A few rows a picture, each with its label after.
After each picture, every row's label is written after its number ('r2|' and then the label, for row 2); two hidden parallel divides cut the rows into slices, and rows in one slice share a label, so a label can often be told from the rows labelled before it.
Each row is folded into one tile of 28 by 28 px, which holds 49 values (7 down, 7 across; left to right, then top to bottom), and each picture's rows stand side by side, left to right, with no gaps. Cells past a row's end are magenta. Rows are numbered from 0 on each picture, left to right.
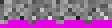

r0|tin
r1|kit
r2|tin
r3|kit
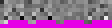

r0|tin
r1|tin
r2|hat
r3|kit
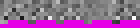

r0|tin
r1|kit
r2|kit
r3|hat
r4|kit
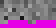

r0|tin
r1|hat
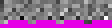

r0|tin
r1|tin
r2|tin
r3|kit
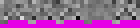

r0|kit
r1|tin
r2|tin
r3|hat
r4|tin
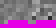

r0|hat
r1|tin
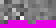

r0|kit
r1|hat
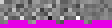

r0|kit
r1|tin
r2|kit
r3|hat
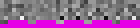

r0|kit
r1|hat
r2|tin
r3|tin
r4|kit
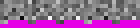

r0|tin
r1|kit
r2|kit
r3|tin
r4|kit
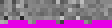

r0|tin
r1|hat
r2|kit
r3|hat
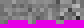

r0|hat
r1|hat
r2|tin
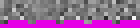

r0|kit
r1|hat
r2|kit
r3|tin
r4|kit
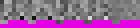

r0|tin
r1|tin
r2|kit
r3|kit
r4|hat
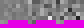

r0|hat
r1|kit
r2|tin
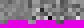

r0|hat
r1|tin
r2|kit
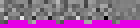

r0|kit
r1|tin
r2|kit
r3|tin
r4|hat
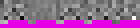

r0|tin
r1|hat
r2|tin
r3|tin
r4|kit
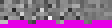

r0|tin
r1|kit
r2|tin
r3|hat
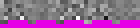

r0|kit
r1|hat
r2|kit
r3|tin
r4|hat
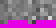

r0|hat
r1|kit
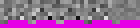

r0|kit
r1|tin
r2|tin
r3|kit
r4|hat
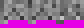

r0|tin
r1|tin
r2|kit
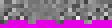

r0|kit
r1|hat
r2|kit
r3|tin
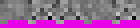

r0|hat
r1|tin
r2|tin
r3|hat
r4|tin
